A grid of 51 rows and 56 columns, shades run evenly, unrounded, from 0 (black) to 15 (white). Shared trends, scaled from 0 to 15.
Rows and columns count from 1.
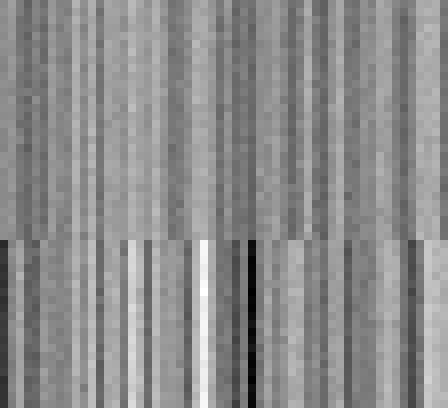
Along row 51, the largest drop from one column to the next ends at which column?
32
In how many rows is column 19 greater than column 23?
30
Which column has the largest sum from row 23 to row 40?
26
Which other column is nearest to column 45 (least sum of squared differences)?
31
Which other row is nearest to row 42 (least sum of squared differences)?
50
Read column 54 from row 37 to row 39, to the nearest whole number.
11 11 12
